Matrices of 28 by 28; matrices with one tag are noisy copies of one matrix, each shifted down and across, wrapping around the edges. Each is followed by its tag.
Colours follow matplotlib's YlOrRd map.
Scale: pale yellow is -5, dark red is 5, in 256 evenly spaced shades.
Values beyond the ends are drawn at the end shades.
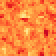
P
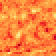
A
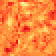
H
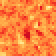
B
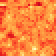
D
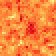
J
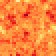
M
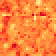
D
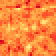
A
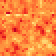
M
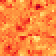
H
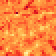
A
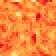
P
